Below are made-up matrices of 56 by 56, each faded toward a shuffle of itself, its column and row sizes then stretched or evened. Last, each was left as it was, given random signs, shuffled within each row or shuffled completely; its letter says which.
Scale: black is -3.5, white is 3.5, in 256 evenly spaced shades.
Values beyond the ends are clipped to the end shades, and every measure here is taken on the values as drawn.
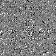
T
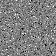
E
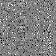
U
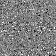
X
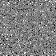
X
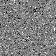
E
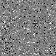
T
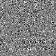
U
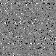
X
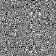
U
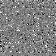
T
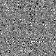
T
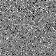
X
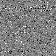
X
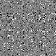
U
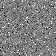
E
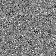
E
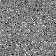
X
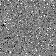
E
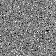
E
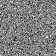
E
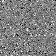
X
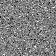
E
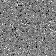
E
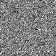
X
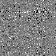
T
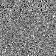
X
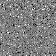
X
